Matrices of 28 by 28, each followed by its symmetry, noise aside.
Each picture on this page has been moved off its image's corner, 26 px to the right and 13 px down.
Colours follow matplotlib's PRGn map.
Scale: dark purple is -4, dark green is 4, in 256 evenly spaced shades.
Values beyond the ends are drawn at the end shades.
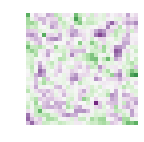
symmetric across the other diagonal.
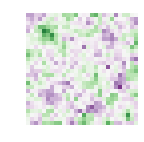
symmetric.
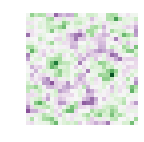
same after a half turn.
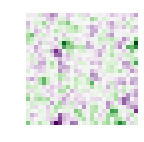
antisymmetric.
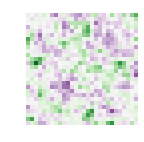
symmetric across the other diagonal.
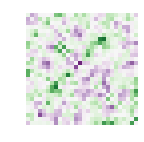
symmetric.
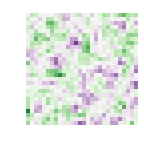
symmetric.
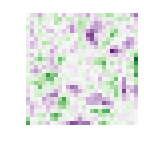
antisymmetric.
